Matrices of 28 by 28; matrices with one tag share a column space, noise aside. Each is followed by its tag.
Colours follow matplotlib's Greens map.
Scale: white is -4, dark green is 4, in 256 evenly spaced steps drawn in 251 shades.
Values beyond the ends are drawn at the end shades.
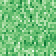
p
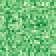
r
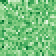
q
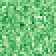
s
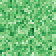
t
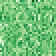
p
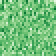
q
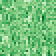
p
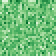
q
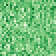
s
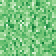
r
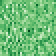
t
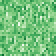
s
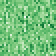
s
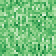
s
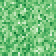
t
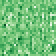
s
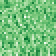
p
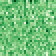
q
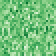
t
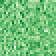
q
